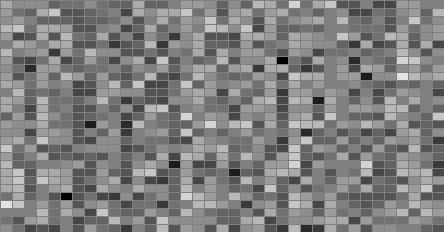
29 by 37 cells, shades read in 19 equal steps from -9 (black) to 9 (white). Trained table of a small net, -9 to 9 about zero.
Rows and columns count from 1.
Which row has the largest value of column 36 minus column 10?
6
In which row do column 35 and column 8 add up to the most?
8
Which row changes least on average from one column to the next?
1
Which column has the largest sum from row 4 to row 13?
34
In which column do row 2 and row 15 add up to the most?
16
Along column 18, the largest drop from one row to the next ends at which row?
5
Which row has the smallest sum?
29
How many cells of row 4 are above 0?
16
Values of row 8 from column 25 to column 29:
-1 -3 3 0 1
